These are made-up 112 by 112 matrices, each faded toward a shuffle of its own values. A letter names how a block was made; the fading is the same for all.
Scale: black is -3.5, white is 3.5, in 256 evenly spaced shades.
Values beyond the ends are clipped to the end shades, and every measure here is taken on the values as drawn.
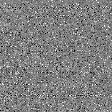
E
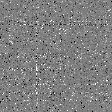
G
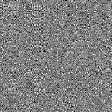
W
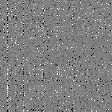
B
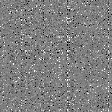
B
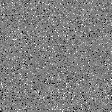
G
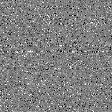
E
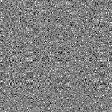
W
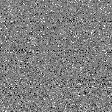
E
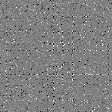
B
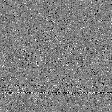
E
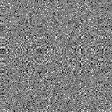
W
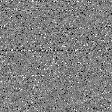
E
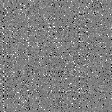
B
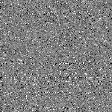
E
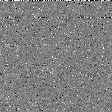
E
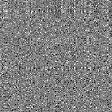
W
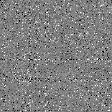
G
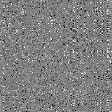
B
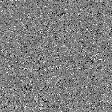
E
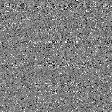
E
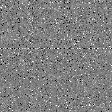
G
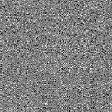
W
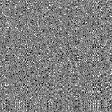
W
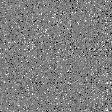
G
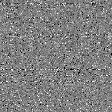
E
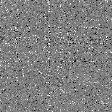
G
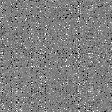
B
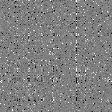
B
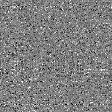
E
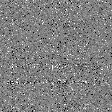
G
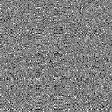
W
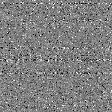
E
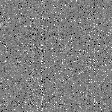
G
